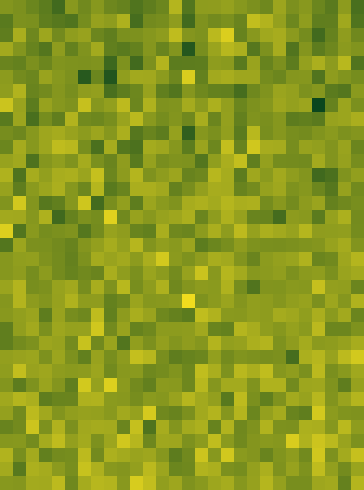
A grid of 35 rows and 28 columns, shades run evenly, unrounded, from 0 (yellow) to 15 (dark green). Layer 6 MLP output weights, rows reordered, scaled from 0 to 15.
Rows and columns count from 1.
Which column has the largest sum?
15
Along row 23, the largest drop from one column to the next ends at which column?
16
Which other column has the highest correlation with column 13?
24
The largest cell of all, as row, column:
8, 25
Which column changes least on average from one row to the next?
26
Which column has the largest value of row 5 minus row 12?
19
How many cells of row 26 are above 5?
22
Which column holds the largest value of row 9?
3
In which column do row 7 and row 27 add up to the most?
9
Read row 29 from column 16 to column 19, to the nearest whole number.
5 6 10 3
